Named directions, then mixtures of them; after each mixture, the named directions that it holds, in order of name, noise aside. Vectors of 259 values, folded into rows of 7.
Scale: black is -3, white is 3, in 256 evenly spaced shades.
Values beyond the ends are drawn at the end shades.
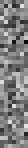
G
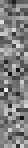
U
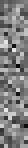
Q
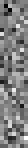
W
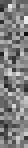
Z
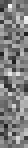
Z.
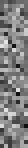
Q.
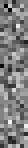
G, W.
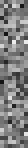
G.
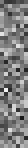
U, Z.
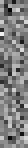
U, W.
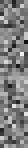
G, Q.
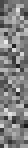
Q.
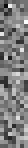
W, Z.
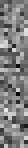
Q.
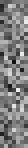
Q, Z.
